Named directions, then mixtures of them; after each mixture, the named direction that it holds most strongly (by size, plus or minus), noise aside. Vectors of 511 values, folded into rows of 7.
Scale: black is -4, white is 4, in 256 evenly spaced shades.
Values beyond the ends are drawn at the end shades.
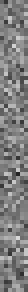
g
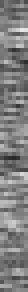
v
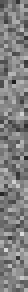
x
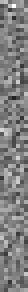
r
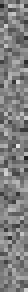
x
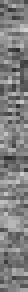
v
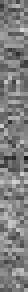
v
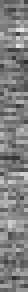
v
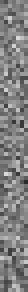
g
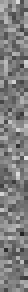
x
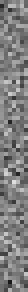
r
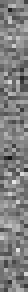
g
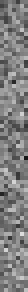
x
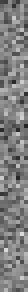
x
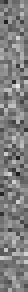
g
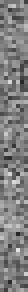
r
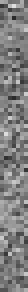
r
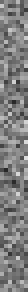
x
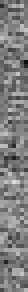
v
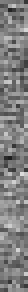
v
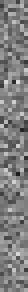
x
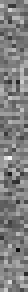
r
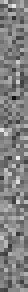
r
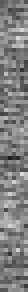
v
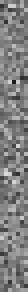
r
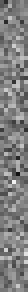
g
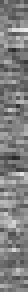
v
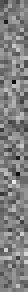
x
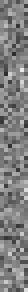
g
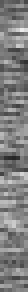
v
